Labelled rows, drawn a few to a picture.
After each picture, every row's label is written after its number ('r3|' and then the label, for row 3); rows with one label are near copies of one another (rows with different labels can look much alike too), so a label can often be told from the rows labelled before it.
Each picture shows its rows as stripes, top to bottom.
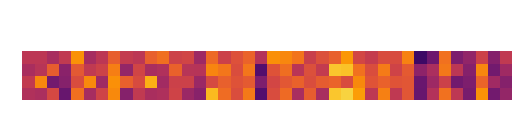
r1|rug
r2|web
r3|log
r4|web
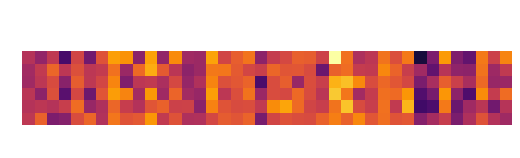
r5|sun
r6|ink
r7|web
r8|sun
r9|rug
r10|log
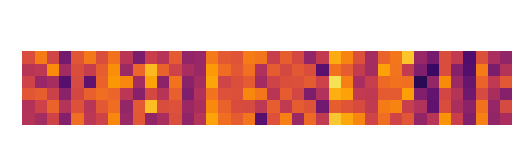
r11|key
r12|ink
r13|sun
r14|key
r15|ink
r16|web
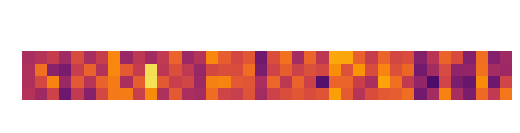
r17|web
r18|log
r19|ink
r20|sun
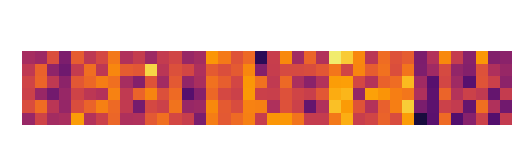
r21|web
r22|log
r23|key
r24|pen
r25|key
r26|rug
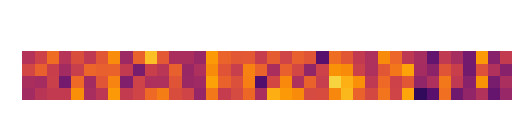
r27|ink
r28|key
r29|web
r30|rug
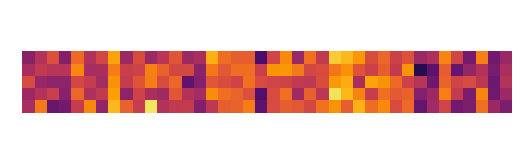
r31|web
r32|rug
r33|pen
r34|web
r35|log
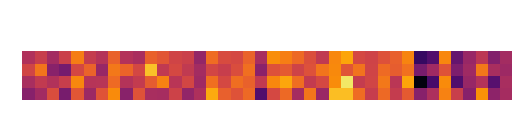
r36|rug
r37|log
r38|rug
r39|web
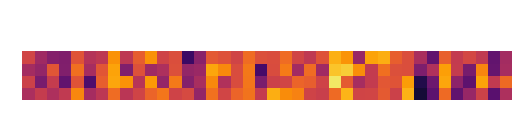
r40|pen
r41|web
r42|sun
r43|rug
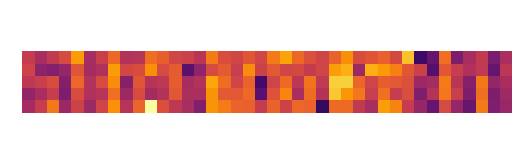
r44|rug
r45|pen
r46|web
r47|web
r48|ink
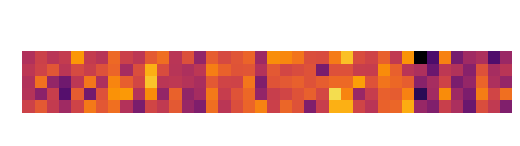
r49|rug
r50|ink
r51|log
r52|sun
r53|key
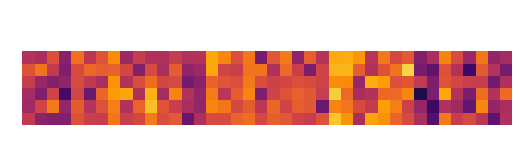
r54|web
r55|key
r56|pen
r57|sun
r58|ink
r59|pen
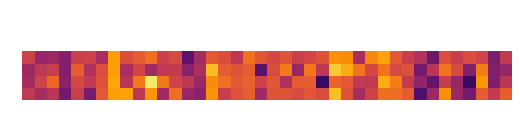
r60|pen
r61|web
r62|ink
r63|sun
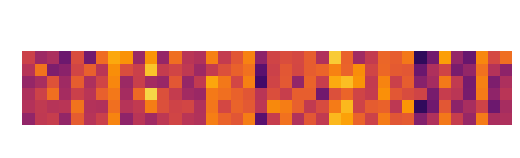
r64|sun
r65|log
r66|web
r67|ink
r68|rug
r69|web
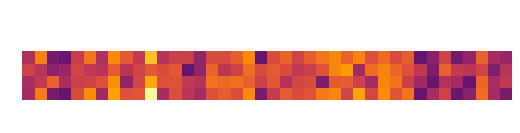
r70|log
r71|pen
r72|ink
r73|log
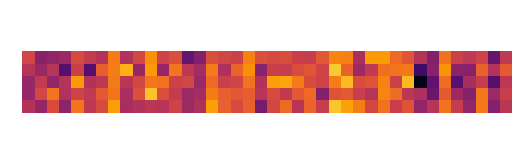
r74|pen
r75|sun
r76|rug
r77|ink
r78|web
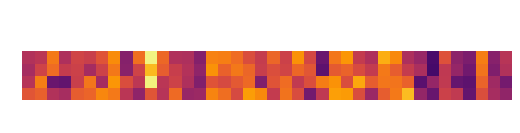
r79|ink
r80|ink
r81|log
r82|key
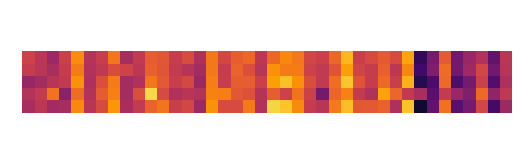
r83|rug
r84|rug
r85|rug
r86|ink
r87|rug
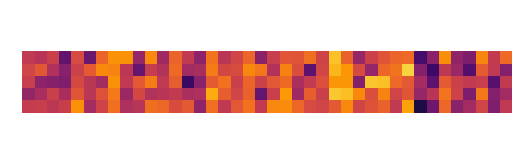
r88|sun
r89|key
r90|pen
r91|web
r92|rug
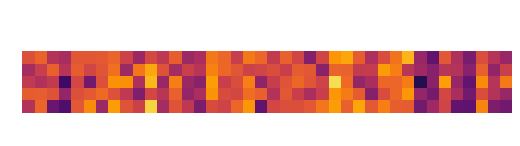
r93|key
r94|ink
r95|sun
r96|key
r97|log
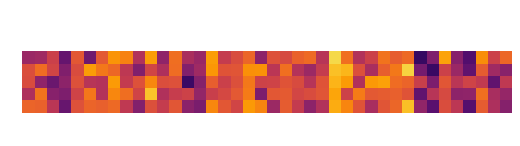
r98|sun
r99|key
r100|pen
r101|log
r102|key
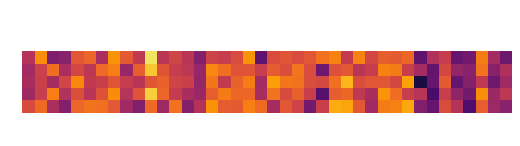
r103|log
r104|ink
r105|rug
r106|ink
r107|key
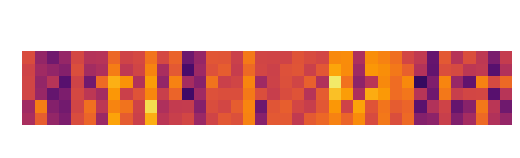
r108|pen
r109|pen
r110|sun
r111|pen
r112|log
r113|log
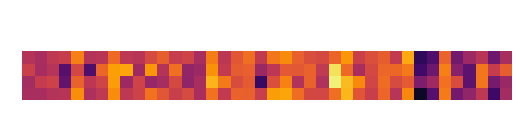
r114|rug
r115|sun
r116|web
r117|rug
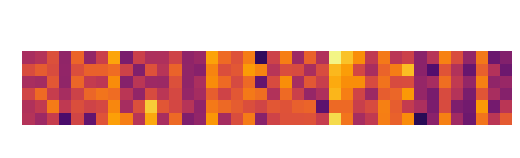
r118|web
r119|key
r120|web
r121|key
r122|ink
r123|sun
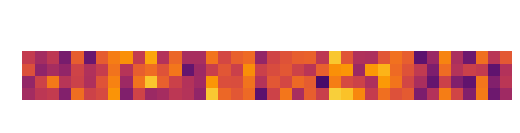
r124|sun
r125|pen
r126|ink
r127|web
